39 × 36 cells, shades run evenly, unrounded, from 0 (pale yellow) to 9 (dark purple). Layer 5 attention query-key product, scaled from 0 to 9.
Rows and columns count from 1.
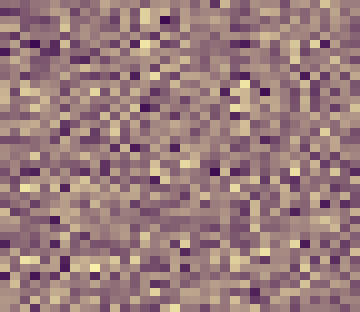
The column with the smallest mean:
19
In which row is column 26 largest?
37
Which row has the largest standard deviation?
6
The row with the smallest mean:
33
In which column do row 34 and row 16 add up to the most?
7
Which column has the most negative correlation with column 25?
32
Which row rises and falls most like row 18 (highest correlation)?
22
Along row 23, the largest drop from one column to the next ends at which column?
17
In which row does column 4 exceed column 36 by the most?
35
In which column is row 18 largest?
27
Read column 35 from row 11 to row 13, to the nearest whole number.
4 4 4
